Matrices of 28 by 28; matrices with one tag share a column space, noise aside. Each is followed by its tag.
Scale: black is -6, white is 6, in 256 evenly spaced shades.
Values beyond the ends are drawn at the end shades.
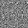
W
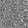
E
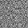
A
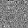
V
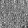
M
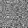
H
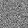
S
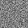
E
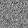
W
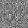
W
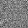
V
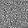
E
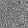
E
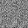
E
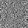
W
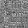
M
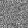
H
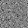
W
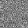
V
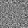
H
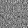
H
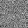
V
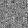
M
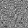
V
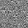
A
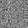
E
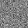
S
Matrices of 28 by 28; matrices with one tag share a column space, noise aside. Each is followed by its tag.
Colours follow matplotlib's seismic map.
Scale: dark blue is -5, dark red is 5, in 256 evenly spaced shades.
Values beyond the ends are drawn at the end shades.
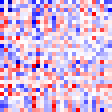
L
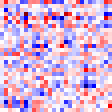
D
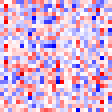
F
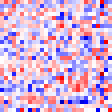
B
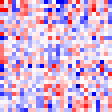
L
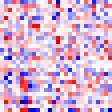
B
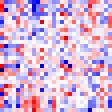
L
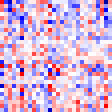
L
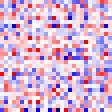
B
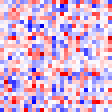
B
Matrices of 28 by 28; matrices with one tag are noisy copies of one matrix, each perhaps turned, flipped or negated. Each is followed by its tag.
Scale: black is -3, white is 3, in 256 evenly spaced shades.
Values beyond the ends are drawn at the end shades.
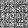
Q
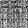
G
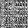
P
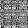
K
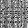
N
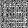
Q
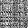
P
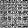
N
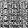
G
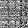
G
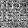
G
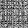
Q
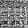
G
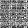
K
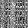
P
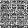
K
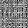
Q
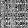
P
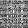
N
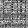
P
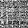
G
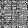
K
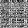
K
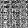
G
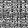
P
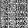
P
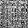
G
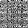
N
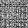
Q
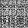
P
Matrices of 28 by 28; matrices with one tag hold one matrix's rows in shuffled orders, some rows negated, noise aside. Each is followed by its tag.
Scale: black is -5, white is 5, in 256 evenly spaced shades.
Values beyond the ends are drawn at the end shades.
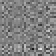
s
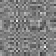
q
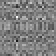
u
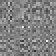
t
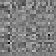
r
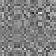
s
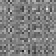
t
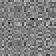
s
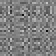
t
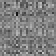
u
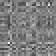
r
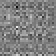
u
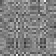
q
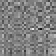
s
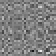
s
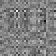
q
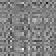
t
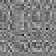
t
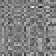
s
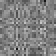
q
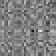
s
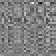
s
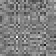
q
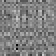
u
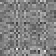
q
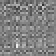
u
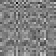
q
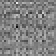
u
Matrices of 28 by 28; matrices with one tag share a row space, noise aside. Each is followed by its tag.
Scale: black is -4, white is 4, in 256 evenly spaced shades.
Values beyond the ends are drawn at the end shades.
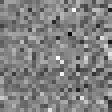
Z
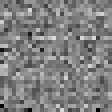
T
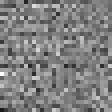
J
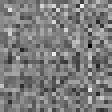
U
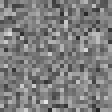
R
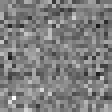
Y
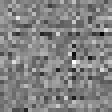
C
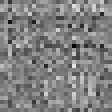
C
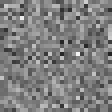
R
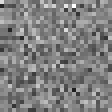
J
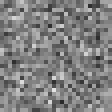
R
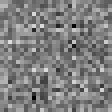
C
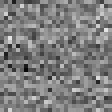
Y
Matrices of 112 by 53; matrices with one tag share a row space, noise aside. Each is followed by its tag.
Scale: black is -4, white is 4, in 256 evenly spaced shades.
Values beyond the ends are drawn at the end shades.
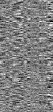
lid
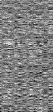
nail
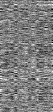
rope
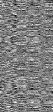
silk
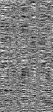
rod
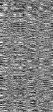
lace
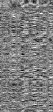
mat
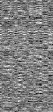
nail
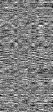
rope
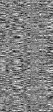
lid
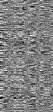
lace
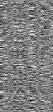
lace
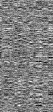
nail
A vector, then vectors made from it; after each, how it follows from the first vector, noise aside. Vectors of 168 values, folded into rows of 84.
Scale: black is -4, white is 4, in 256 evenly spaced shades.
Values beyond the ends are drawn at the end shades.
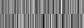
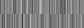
reversed, negated, shrunk.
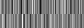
reversed.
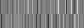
wrapped around, negated, partly zeroed.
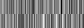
negated.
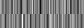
reversed.
